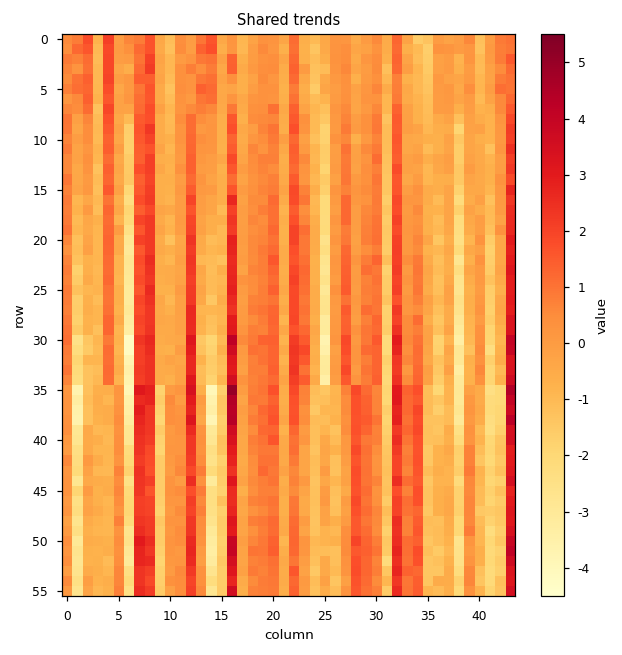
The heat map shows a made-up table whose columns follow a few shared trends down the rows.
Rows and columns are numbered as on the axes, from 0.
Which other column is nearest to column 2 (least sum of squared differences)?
13
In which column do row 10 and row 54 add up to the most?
43
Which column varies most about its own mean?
14
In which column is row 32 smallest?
6
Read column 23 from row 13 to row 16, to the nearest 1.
0 0 1 1
